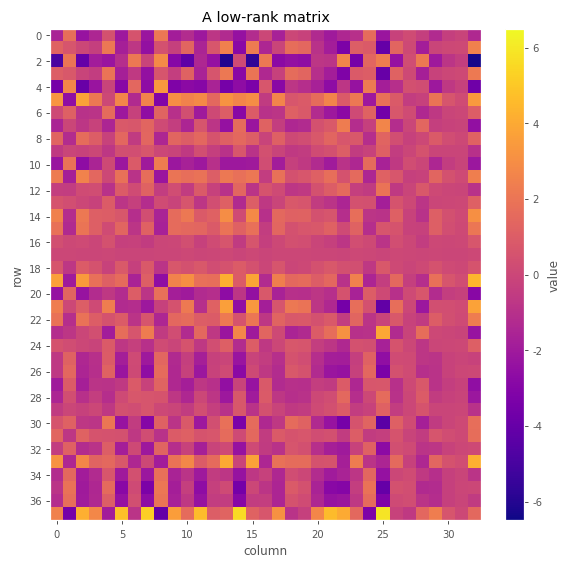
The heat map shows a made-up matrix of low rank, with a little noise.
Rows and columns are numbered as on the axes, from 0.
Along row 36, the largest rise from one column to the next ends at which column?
8
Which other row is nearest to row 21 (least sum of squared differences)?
1
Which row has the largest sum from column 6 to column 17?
37
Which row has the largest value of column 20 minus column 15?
2
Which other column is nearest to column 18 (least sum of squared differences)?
19
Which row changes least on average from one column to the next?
17
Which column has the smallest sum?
25
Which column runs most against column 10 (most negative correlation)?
6
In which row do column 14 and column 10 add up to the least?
4
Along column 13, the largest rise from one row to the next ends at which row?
3
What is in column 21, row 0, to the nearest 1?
-2
